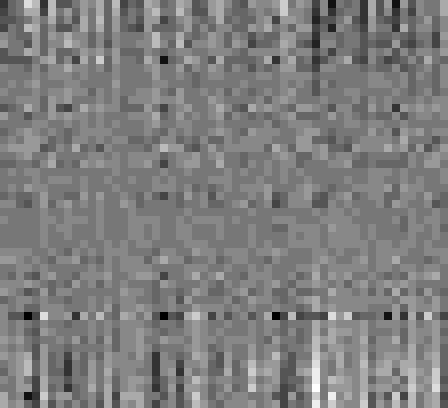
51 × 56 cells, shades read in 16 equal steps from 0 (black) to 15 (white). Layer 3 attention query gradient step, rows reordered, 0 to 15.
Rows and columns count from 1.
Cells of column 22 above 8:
3
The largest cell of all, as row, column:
49, 40
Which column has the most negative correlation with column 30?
24
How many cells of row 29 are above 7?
23
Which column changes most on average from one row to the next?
4
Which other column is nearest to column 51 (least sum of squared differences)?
38
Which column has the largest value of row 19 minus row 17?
21
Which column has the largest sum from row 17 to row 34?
39
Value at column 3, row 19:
9
